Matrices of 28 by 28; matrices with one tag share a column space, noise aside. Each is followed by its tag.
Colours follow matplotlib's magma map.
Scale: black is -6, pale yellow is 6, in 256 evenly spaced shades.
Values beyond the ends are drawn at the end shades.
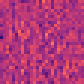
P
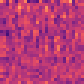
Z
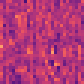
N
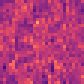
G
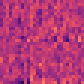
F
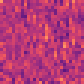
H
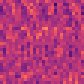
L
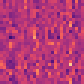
P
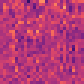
Z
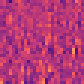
N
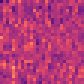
G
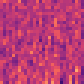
N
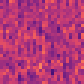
P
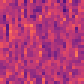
H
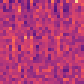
Z
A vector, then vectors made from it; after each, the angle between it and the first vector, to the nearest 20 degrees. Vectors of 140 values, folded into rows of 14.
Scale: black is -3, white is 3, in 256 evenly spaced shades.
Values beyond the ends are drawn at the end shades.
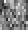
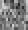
160 degrees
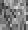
40 degrees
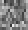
140 degrees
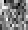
160 degrees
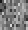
40 degrees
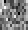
160 degrees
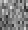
80 degrees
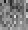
120 degrees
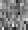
120 degrees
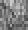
40 degrees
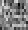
140 degrees
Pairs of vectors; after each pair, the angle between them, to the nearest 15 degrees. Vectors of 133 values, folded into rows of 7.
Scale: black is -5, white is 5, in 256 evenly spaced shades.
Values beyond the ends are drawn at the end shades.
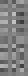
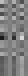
90 degrees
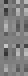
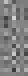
120 degrees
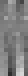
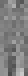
30 degrees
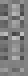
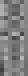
150 degrees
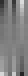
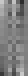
150 degrees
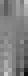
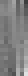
150 degrees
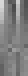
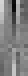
30 degrees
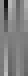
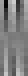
30 degrees
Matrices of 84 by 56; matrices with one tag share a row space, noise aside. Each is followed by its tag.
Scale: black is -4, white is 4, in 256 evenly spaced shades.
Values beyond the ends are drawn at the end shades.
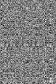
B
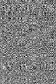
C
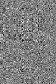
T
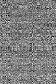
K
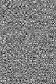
C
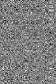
B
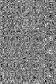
B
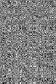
C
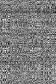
K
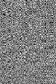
C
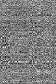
K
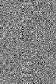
T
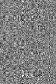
T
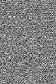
C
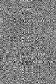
T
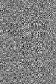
T
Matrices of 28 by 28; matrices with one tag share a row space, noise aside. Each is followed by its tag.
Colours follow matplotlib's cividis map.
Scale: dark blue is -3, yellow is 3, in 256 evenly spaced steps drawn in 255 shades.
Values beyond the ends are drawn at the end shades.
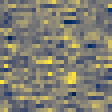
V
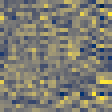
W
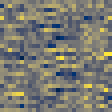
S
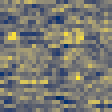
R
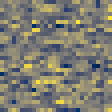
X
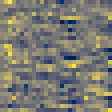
V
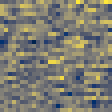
R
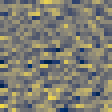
X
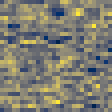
R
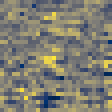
S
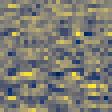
R
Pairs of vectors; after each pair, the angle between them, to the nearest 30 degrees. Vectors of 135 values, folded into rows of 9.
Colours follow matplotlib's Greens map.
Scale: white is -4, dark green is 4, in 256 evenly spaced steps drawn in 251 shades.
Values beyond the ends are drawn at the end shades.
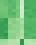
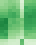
30 degrees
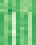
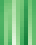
60 degrees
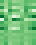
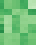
90 degrees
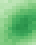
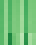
90 degrees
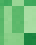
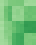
120 degrees
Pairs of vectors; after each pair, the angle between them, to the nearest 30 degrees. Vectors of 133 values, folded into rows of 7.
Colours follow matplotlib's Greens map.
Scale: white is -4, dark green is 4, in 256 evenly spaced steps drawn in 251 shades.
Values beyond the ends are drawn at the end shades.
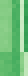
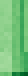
120 degrees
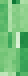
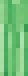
120 degrees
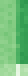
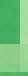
120 degrees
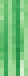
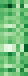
120 degrees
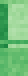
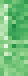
150 degrees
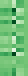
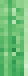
120 degrees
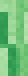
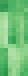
150 degrees
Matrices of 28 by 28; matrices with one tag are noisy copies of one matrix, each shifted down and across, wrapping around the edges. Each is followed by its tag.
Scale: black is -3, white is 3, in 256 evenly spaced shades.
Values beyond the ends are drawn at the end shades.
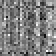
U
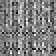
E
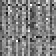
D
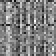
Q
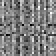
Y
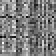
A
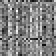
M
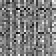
Q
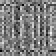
Y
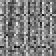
D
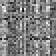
A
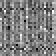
E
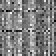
A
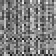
E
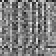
Y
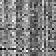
A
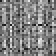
Q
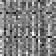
D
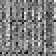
D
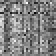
U
